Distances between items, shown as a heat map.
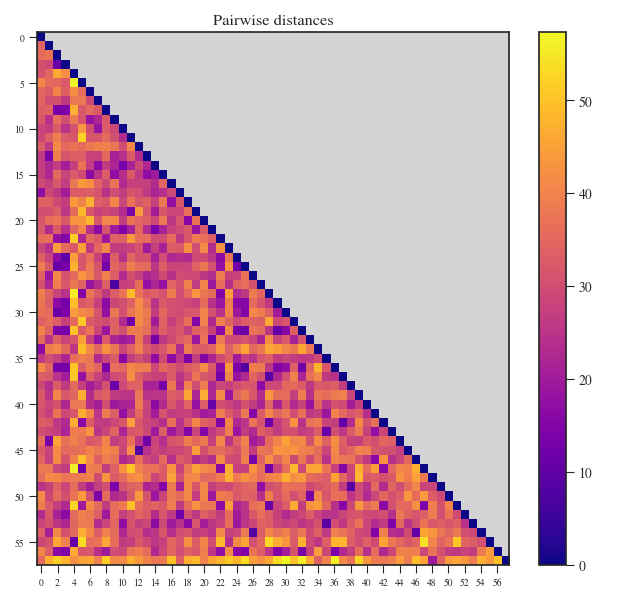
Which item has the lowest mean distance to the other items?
14
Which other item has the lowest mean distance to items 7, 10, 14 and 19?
21
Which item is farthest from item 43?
6
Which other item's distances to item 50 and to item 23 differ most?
7
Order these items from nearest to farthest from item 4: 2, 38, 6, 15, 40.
15, 38, 40, 6, 2
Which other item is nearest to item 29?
32
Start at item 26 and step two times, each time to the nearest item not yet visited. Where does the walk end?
46
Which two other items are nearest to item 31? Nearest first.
11, 19
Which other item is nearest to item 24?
3
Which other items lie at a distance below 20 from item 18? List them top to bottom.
16, 20, 35, 43, 53
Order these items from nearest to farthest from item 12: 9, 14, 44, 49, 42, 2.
44, 14, 42, 49, 9, 2
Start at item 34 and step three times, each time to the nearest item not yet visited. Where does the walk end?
52
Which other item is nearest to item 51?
28
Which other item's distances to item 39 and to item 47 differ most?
5
